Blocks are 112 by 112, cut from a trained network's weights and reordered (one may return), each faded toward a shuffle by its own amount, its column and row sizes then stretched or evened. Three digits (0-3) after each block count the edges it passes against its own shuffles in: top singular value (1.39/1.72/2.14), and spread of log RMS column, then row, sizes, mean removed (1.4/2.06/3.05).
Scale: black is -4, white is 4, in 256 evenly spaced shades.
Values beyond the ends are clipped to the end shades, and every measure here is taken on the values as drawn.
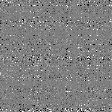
0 2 3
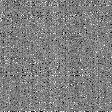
1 0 2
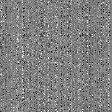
1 3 1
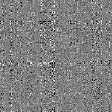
2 3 2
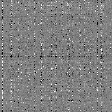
2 3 1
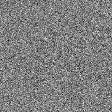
1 1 0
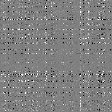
1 3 3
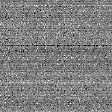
3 2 1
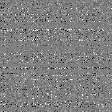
0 2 3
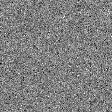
0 1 0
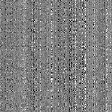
3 3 2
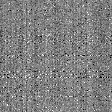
2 0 2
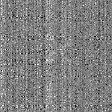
3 2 2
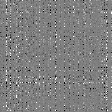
1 3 2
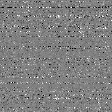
1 1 3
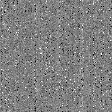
0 2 0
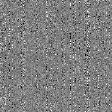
0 3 1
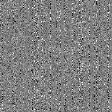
0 3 0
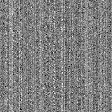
3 2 0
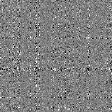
1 3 2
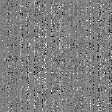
1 3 1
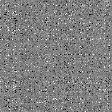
0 2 2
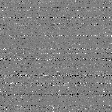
1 1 3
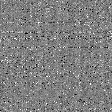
1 0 2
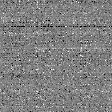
2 1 2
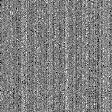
3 2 0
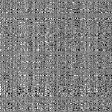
3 1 3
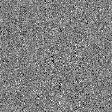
0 2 1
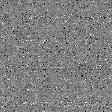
0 1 2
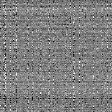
3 3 0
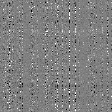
2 3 0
